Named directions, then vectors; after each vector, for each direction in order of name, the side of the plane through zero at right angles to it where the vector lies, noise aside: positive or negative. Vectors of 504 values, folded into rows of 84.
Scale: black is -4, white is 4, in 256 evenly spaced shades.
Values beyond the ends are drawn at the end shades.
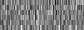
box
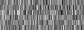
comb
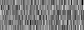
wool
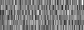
positive, negative, negative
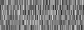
positive, positive, negative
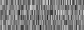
negative, negative, negative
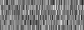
negative, negative, positive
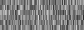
positive, positive, positive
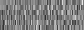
positive, negative, negative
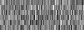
negative, negative, positive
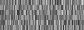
positive, negative, negative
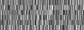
positive, negative, positive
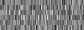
positive, positive, positive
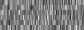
positive, positive, positive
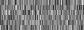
positive, positive, negative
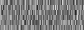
negative, negative, positive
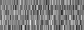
negative, positive, negative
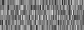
positive, positive, positive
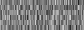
negative, positive, negative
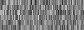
positive, positive, positive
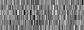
negative, positive, positive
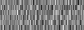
negative, positive, negative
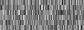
positive, positive, positive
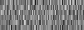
positive, positive, positive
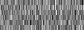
negative, negative, positive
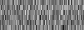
positive, negative, positive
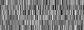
positive, positive, negative
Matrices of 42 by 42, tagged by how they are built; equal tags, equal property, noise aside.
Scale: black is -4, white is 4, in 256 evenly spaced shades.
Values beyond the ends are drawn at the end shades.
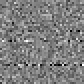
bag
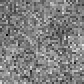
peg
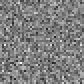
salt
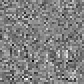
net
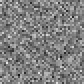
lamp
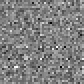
bag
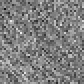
lamp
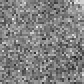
peg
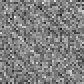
lamp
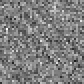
lamp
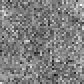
peg
